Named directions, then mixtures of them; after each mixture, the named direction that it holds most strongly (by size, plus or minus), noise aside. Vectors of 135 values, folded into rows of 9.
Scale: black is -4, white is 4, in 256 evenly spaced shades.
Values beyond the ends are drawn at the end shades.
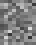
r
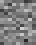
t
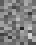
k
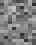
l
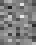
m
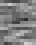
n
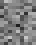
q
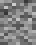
t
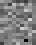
t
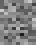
t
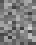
k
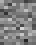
t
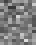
l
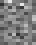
m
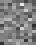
t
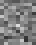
q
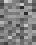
q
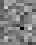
q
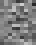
l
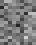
q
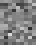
r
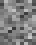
l
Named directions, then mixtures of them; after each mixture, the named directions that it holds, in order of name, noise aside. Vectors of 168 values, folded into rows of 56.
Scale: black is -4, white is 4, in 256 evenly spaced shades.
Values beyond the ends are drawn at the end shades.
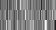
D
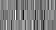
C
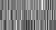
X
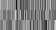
C, D, X.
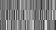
C, D.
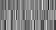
C, D, X.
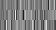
C, D, X.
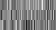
X.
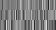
C, D, X.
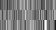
D.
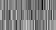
X.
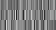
C, D, X.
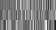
D, X.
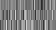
C, D, X.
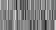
C, D.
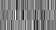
C.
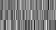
C, D, X.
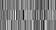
C, D.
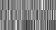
X.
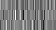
C.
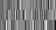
C, D, X.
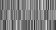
D, X.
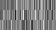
C, X.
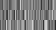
C, D.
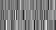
C, D, X.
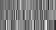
C, D, X.
